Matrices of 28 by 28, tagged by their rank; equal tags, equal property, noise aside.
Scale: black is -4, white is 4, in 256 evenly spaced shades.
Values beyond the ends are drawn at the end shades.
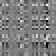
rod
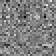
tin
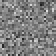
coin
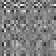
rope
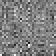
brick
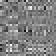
rope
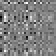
rod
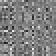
rope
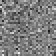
coin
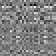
brick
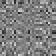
rope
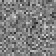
coin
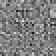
tin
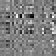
rope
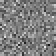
coin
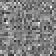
coin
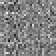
coin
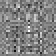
brick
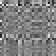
rod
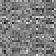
brick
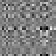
rod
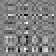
rod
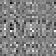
rope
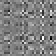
rod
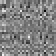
brick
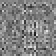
brick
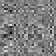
rope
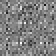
brick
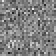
coin
